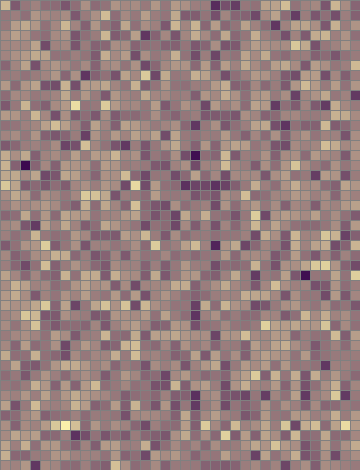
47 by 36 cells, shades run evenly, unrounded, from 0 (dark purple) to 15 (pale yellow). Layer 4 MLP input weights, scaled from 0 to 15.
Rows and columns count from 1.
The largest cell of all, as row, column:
43, 7
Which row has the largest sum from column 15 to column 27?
34
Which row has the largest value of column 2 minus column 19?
19
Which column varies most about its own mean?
20
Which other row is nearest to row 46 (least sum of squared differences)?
26
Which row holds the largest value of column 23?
44
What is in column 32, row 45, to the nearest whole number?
6
